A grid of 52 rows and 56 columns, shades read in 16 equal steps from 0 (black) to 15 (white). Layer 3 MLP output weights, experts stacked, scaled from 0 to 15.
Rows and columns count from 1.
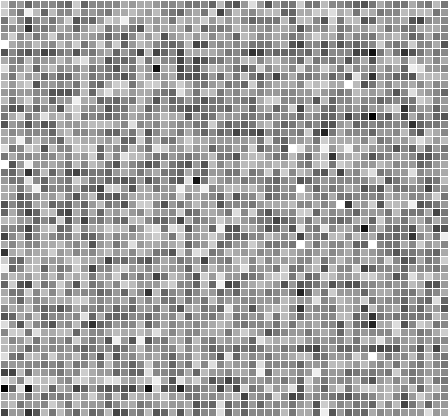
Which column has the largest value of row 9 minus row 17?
41
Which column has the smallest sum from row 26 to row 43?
51
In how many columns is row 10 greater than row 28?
22
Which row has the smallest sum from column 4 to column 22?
49
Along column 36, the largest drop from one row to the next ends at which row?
36
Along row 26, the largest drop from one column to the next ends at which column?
44
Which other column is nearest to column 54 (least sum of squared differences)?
39
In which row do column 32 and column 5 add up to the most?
24
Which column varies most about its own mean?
1
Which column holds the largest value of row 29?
28
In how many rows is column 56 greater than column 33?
21
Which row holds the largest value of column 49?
33
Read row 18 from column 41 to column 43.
12 10 10
